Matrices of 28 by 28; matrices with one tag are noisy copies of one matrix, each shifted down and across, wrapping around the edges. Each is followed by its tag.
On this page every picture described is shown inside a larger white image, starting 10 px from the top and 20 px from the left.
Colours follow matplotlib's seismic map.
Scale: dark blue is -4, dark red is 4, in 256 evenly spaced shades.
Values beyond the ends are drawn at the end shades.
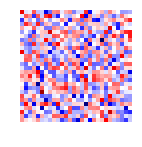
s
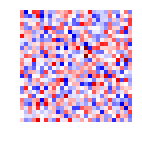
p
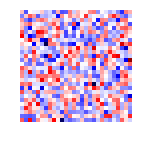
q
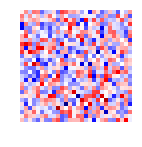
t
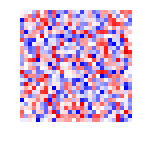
q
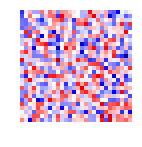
q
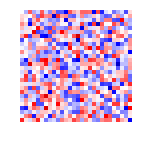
s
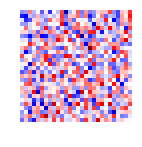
p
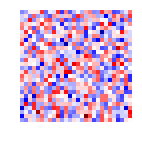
p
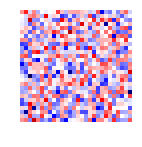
s
